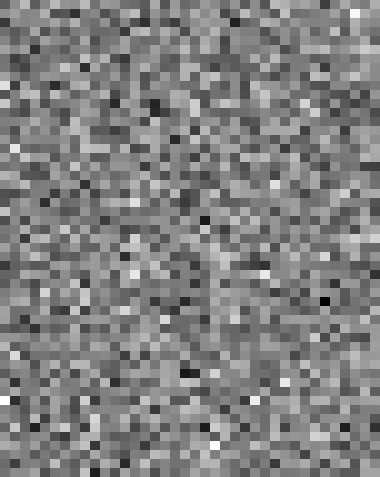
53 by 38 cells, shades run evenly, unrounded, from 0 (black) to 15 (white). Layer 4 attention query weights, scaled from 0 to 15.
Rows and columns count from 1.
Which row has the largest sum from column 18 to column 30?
12
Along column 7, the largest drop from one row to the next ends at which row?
49
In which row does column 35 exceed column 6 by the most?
22
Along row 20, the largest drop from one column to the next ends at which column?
3
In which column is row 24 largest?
1
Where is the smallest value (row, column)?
34, 33
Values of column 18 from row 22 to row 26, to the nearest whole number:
11 5 8 6 8
